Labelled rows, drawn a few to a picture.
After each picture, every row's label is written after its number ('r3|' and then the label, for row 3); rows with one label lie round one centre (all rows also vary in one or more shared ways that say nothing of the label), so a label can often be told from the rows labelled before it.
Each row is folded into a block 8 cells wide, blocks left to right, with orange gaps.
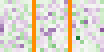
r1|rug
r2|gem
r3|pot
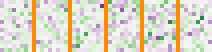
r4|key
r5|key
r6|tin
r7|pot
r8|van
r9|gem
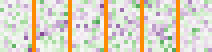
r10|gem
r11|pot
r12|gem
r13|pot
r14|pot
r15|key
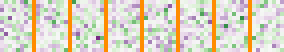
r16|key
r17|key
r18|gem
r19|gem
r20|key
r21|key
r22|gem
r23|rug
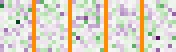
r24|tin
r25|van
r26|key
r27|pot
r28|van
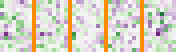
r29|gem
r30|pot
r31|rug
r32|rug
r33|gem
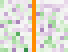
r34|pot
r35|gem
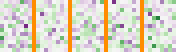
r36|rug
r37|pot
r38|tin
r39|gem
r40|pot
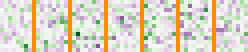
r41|pot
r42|gem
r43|van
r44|key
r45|tin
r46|gem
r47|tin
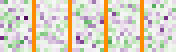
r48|van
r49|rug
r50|key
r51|pot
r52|pot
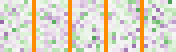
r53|key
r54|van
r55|rug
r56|van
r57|key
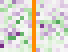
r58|tin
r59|gem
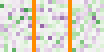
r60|tin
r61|van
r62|pot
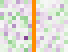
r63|gem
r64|key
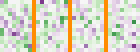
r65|pot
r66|tin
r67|tin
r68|van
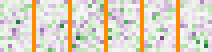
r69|rug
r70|tin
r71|rug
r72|rug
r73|tin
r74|pot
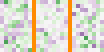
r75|van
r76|tin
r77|gem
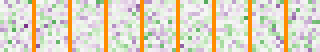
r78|tin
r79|tin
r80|key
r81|gem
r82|tin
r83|tin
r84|tin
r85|gem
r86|pot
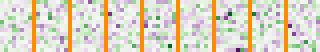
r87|tin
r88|gem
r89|tin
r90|key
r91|pot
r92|pot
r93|key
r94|rug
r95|pot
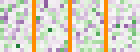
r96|pot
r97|key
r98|key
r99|key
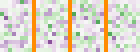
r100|rug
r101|tin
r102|van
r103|key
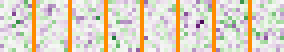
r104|tin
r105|tin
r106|key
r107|pot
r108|van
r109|pot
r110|tin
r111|van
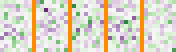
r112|gem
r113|van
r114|tin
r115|van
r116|key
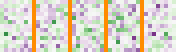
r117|van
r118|rug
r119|key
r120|gem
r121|gem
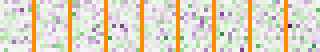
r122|tin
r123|pot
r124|rug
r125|gem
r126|van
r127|pot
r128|van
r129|pot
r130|pot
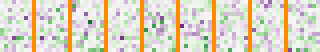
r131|van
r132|key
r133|rug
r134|van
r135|rug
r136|pot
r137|tin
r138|tin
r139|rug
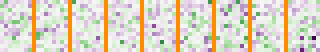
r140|gem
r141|tin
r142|gem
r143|gem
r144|pot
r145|gem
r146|gem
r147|gem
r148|van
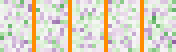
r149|rug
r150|pot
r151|tin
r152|rug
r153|tin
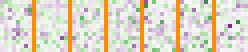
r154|van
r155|gem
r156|tin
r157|van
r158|tin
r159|key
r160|gem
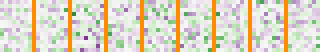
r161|rug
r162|van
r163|van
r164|gem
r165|key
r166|tin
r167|rug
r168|van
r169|rug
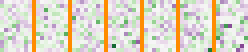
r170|tin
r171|key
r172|key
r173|tin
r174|tin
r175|gem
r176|gem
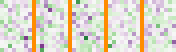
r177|van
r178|rug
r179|gem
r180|rug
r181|tin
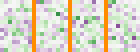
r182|tin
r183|van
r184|van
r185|van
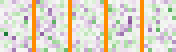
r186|van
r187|rug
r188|key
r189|pot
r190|tin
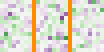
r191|tin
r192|van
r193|tin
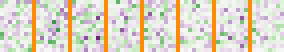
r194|rug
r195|van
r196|van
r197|rug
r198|pot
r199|van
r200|van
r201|van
